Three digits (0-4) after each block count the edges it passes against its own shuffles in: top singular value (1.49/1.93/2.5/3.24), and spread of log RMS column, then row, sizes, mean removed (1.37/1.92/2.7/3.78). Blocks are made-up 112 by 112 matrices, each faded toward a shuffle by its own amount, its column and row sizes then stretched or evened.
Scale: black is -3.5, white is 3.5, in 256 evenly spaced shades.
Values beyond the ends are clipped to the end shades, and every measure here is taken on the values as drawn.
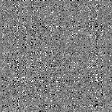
0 3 3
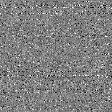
0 0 3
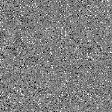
1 2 2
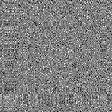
3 0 0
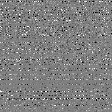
1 1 4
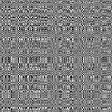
4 4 4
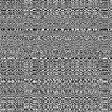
4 1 4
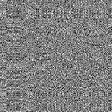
3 0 2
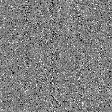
1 2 0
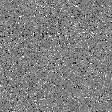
0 0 1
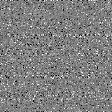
2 0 3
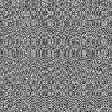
4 1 2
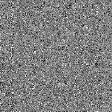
1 2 2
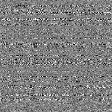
2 0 4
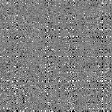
3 3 3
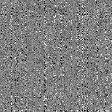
2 3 1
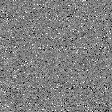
1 0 2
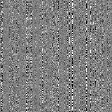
3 4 0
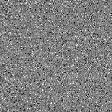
2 0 0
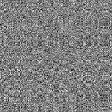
3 1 2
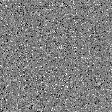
1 1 1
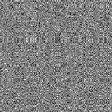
3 2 0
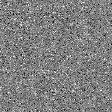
0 1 1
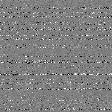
1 0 4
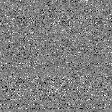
1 0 3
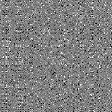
3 2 1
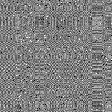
4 0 1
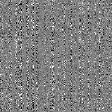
1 4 2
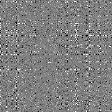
3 3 3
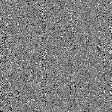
2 3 0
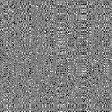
4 3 2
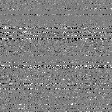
2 1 4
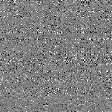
2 1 3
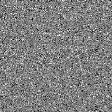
1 1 2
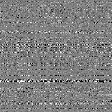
3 1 4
